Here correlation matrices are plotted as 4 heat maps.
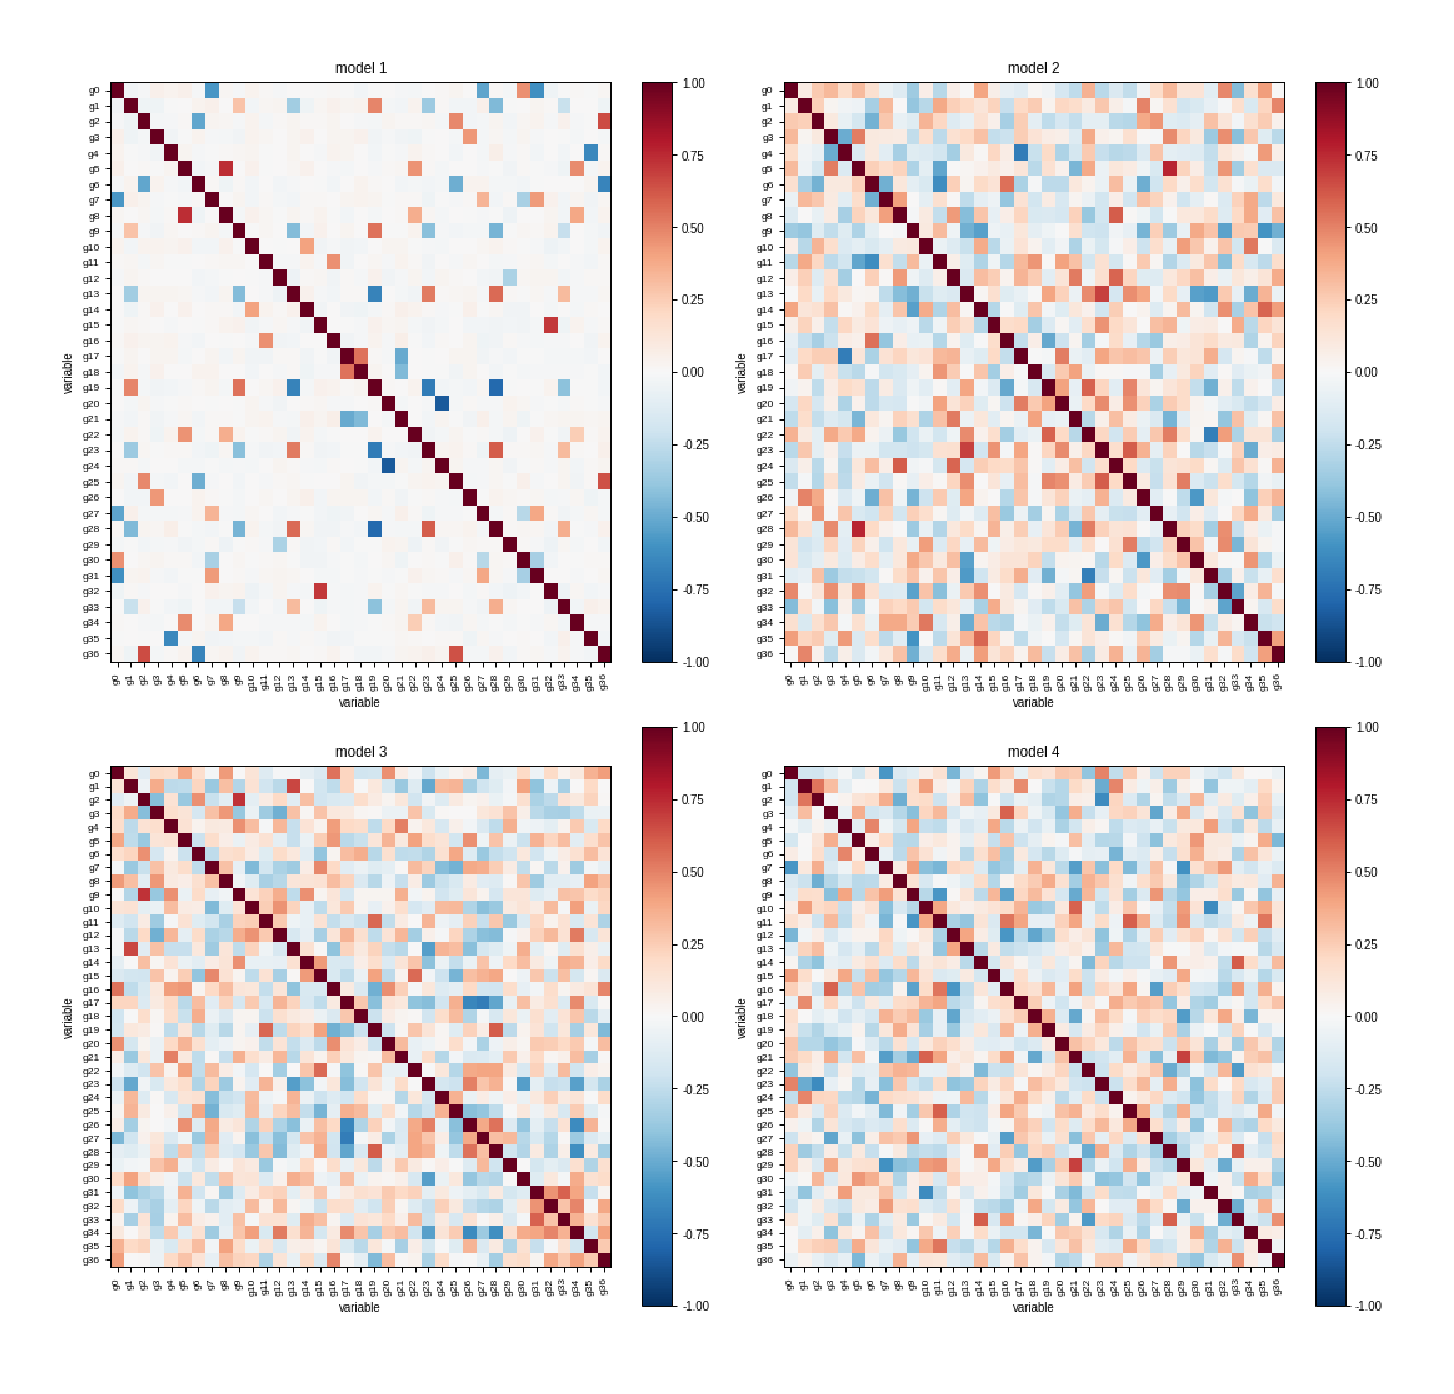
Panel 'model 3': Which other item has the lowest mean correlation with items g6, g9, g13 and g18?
g23
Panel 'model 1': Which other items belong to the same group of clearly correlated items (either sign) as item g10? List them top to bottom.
g14
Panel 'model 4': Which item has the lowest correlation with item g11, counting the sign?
g9
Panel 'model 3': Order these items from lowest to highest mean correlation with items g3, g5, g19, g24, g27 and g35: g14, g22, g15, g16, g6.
g6, g16, g14, g15, g22
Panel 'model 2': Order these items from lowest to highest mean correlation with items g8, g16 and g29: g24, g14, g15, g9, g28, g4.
g4, g9, g15, g28, g14, g24
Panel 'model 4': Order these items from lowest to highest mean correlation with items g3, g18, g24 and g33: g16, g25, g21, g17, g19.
g21, g25, g19, g17, g16
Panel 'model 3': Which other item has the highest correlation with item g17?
g34
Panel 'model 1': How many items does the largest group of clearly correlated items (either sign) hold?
7
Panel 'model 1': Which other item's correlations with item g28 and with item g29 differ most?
g19
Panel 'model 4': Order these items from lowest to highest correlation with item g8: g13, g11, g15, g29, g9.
g29, g15, g13, g11, g9
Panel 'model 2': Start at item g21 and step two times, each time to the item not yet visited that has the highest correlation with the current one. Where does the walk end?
g24
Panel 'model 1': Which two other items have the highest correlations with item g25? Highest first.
g36, g2
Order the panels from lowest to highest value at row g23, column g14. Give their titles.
model 3, model 2, model 1, model 4
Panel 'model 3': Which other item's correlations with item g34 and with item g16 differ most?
g26
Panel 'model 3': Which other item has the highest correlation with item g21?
g4
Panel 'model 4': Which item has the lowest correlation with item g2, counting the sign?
g23
